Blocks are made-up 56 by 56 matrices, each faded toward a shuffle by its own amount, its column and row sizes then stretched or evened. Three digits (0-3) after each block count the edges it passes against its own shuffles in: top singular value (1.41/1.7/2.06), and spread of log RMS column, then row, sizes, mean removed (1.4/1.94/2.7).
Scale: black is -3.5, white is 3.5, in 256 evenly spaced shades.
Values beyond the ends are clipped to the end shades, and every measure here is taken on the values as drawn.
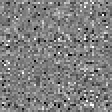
2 2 1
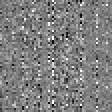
0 3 0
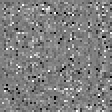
1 2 1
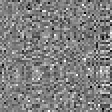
3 1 0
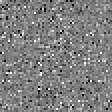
0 0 1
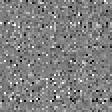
1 1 2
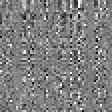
3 3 0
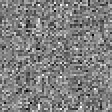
2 1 1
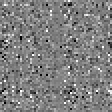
1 2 1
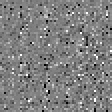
1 2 1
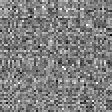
3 0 1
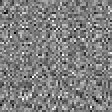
3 0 1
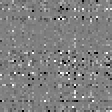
1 2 3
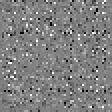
1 2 2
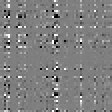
3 3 3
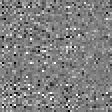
2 2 2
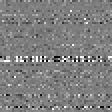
3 0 3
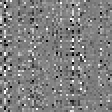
3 3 0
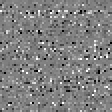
0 0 3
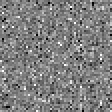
0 1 0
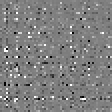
2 2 3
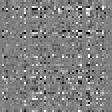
3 3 3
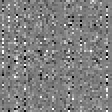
1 3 1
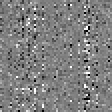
0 3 0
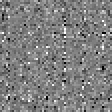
1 2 1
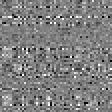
3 0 3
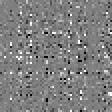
1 3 2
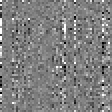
3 3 1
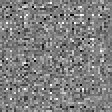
1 2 2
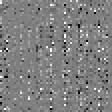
1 3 2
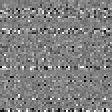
3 1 3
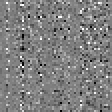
0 3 1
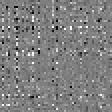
1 3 2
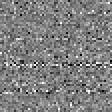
2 0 2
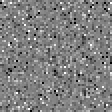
0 0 0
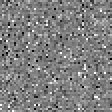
2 1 0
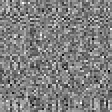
3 0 1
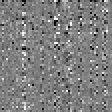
2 3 1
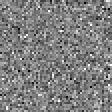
1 0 0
